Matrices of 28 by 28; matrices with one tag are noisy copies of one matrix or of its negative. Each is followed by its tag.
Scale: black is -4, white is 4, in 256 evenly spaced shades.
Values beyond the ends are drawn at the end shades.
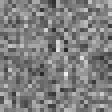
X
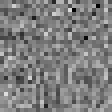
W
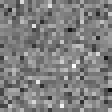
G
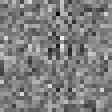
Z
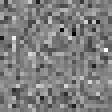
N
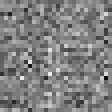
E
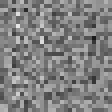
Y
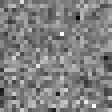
G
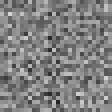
E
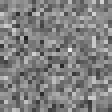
Y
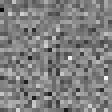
E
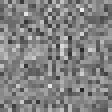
Z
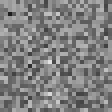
E
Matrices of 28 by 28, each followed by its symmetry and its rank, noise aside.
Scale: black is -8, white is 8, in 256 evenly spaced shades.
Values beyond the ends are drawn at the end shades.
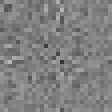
symmetric, rank five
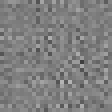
antisymmetric, rank four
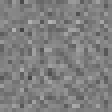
no symmetry, rank three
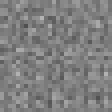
no symmetry, rank five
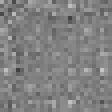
symmetric, rank four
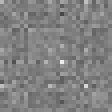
symmetric, rank three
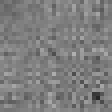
symmetric, rank three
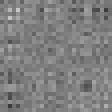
symmetric, rank three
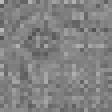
symmetric, rank four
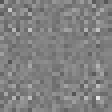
symmetric, rank three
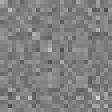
symmetric, rank four
